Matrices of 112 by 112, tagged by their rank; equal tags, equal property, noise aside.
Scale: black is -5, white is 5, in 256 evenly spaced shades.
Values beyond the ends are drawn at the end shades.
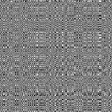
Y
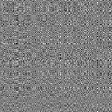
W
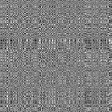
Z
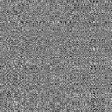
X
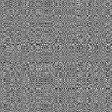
Z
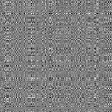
Z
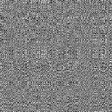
X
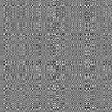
Y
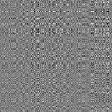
Y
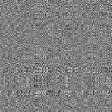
W
